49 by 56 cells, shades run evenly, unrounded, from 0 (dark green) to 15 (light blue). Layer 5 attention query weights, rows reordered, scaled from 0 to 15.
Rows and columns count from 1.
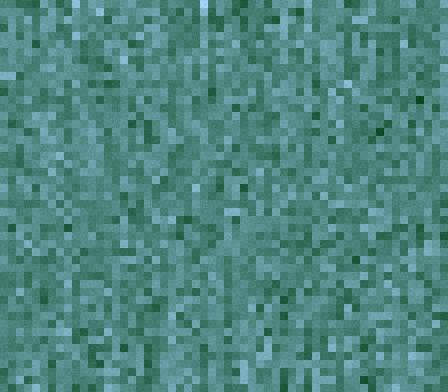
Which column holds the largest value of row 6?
51
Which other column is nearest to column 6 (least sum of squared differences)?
37
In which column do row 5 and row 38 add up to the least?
44
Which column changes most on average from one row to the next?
46
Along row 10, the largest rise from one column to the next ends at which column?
26
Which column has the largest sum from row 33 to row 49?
22
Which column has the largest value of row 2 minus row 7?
13
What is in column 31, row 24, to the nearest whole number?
2
